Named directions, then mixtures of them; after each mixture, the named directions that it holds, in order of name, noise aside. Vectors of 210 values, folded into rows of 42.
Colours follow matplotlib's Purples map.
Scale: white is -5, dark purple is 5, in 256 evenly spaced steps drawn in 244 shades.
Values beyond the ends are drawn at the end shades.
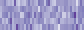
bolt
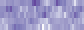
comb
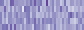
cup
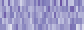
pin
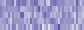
bolt, comb.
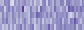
cup.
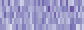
pin.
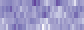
comb.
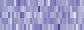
bolt.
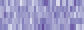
comb, pin.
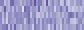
cup.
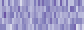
pin.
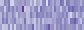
cup.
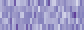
bolt.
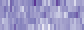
comb, cup.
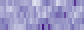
comb.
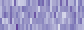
bolt, pin.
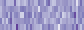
bolt.
